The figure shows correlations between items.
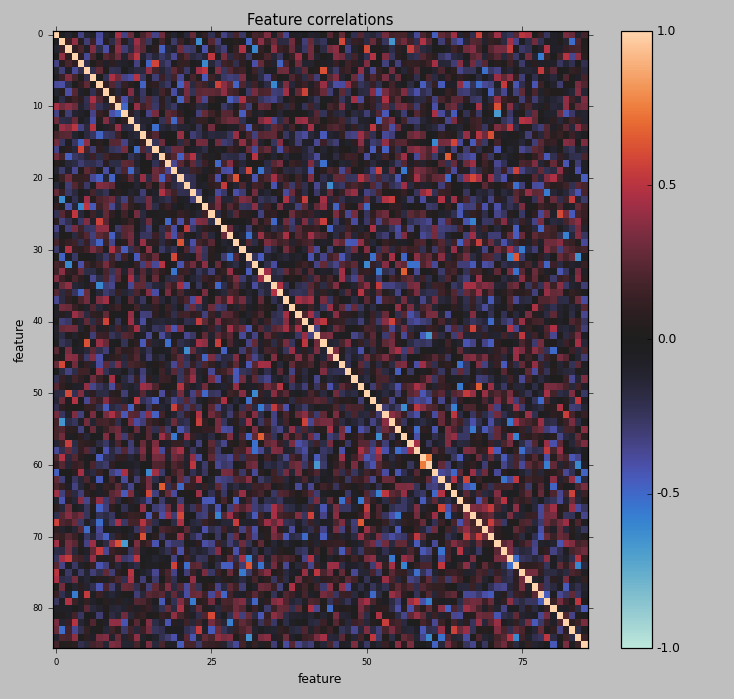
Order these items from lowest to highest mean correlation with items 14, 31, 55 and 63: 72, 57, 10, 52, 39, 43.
39, 43, 52, 72, 10, 57
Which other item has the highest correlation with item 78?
5
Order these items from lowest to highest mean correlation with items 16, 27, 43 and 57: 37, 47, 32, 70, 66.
66, 32, 70, 47, 37
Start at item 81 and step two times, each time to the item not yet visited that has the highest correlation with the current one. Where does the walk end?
3
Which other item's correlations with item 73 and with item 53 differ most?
54
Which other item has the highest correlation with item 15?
64
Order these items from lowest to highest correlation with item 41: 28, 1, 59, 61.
59, 61, 1, 28
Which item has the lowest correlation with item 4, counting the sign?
24
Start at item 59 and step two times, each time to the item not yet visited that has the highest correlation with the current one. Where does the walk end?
22
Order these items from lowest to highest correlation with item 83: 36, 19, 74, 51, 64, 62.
51, 19, 36, 74, 62, 64
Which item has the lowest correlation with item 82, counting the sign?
28
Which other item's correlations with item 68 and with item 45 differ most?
49
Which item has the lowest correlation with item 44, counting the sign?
21
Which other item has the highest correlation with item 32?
17
